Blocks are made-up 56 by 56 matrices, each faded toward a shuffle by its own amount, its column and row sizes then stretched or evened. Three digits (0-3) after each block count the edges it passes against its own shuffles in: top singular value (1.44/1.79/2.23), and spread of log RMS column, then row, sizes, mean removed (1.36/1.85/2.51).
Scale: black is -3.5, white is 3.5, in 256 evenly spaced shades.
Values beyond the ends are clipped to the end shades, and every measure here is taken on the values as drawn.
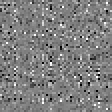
2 2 1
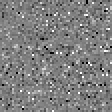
0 1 1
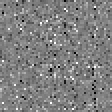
0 1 0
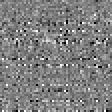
2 1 3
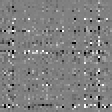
1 3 3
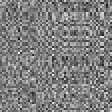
3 3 0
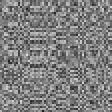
3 1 1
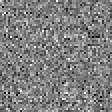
1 0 1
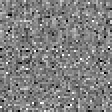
1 0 1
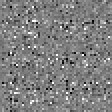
0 2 2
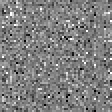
1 2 0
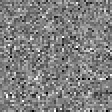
0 1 2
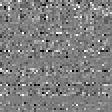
1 1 3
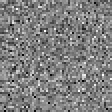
2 1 0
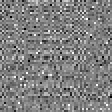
3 0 2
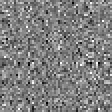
2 2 1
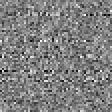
2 0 2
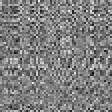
3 2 2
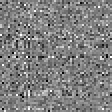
2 1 2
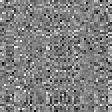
3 2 0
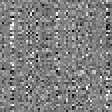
3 3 0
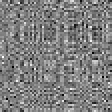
3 1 1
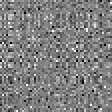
3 1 1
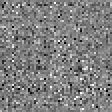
1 1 2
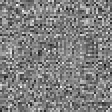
2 1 1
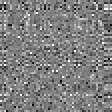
3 1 1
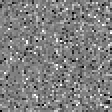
0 1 0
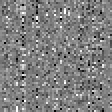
1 3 0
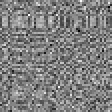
3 0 0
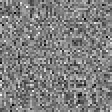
2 0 0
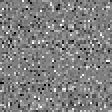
2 0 1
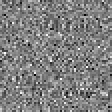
2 0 1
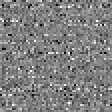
0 0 3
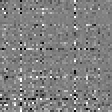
1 3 3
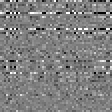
3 1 3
